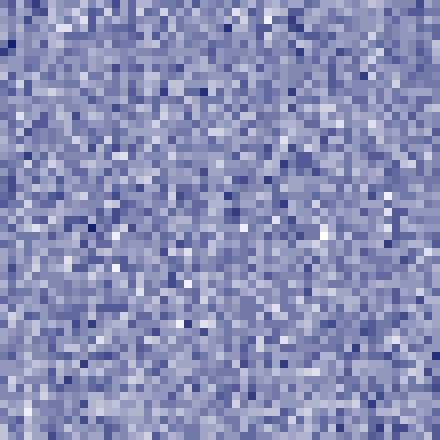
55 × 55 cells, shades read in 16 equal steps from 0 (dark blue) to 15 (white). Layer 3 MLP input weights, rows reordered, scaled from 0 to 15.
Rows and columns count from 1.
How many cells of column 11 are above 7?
25
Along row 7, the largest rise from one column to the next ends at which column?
39
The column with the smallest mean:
2
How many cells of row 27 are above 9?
7
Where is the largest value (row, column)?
30, 41
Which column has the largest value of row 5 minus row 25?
47
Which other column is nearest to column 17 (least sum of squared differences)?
33
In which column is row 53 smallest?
11
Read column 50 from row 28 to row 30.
4 4 4
